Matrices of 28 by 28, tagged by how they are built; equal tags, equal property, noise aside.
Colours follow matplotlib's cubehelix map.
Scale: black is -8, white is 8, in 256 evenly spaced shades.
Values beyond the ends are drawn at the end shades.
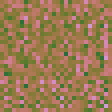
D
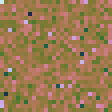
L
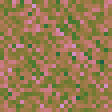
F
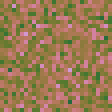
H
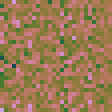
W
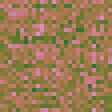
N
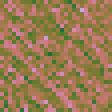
F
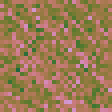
F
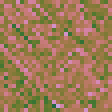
F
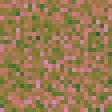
H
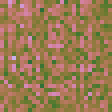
N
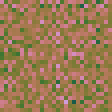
D
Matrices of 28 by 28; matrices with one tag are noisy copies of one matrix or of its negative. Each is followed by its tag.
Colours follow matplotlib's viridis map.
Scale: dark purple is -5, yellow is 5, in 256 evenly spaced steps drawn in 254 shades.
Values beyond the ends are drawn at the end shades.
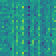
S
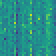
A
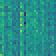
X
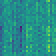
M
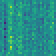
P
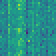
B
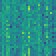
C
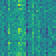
B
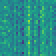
S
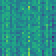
C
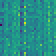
X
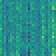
C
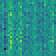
P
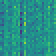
X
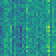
M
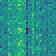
B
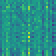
C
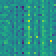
S
